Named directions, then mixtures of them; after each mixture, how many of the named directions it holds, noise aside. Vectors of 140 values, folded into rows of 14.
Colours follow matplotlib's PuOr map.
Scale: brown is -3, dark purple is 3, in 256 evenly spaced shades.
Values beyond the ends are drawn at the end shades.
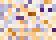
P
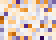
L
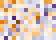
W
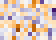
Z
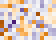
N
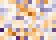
two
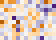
three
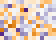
two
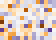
two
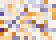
four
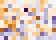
three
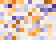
two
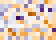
one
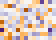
four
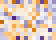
four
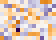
four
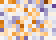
four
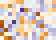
one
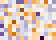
three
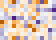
four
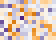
two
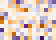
one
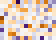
one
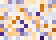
three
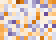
four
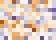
four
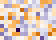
four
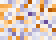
one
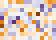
four
